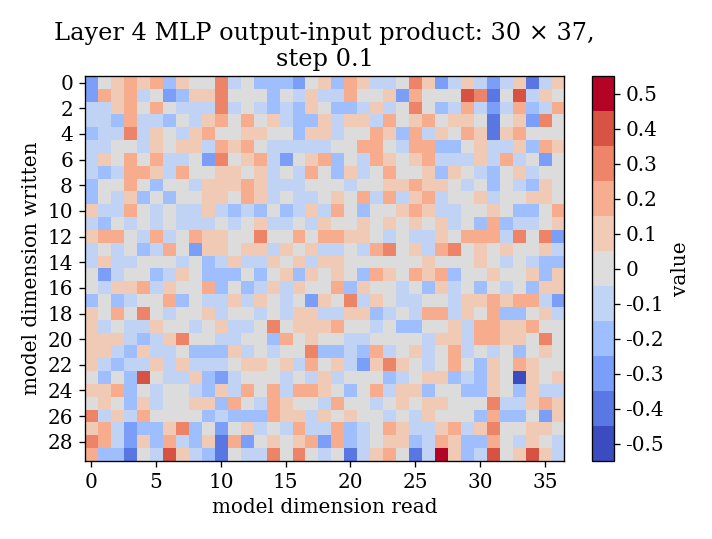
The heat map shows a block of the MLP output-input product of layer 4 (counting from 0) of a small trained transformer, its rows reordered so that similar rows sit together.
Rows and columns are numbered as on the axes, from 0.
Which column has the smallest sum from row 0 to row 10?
31
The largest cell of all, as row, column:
29, 27
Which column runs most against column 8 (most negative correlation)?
28
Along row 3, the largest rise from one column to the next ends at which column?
35
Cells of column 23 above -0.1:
22
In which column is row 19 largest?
14
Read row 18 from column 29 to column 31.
0.1 0 0.2
